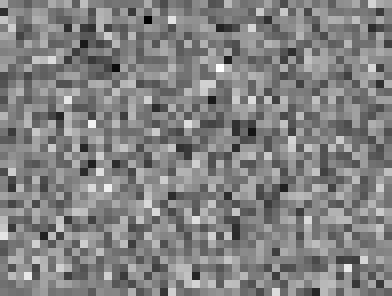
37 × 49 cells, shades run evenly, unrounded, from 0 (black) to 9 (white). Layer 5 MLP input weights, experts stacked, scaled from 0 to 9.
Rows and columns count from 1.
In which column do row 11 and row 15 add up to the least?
8
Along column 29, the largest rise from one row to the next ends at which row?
9
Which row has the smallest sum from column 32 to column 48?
17
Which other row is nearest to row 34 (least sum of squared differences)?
14
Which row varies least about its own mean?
32
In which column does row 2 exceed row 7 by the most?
36
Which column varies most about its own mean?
30
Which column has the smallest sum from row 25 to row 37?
45
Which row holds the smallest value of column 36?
24
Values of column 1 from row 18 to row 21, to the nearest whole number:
3 5 4 5
